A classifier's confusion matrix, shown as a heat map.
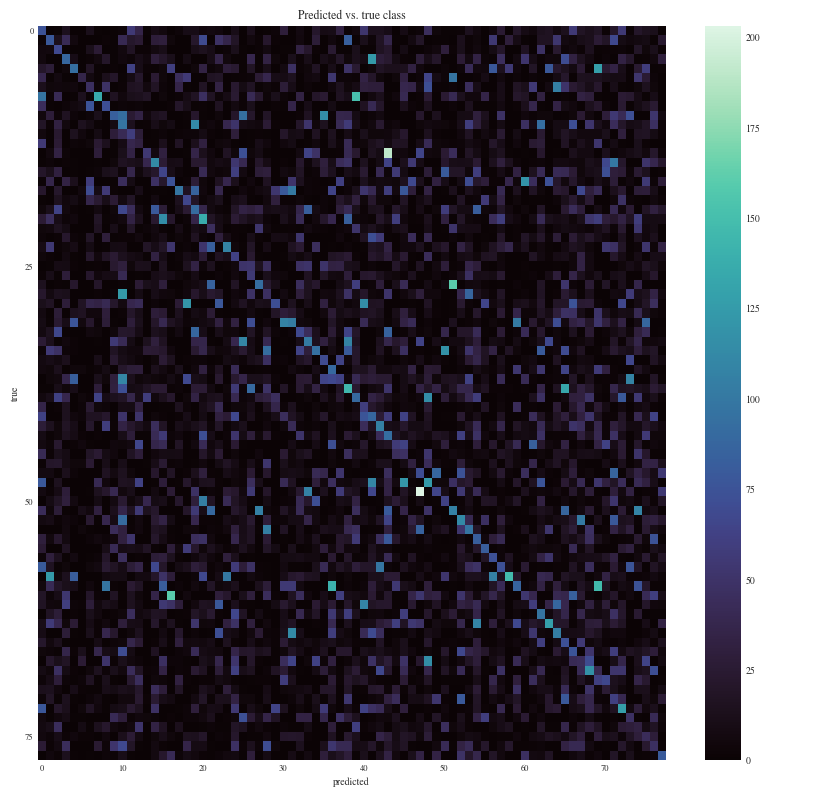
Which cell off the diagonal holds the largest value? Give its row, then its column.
49, 47
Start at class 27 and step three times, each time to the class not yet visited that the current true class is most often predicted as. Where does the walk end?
39
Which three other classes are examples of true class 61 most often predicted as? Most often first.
40, 64, 22
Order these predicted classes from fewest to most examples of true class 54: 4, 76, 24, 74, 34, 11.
4, 34, 74, 24, 11, 76
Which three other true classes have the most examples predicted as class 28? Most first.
53, 34, 76
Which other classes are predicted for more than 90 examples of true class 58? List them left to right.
1, 23, 56
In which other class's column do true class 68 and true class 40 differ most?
76
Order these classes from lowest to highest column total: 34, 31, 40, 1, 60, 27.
27, 60, 34, 1, 31, 40
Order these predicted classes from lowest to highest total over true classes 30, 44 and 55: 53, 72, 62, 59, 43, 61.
53, 43, 62, 72, 59, 61
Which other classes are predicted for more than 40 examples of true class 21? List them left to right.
27, 39, 51, 74
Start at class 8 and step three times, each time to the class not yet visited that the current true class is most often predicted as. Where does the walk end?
31
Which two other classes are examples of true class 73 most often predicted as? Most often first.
25, 55
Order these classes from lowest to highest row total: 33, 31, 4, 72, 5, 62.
5, 62, 72, 33, 4, 31
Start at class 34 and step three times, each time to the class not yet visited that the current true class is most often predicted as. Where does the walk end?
15
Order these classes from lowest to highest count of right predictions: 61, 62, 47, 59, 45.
45, 61, 47, 59, 62
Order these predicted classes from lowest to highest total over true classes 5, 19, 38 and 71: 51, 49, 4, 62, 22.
4, 22, 62, 49, 51
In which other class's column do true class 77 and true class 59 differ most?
69
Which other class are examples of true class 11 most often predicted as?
10
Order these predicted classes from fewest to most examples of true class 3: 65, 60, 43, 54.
43, 54, 60, 65
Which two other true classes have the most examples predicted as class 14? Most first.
19, 57
